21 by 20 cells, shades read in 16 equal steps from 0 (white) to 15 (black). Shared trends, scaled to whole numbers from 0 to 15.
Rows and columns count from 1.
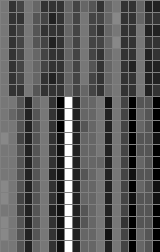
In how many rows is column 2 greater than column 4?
8
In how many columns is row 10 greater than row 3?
8
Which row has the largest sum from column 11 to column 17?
19
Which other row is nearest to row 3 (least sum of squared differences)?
7
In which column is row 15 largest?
20
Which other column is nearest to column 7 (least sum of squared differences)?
16
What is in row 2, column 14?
9
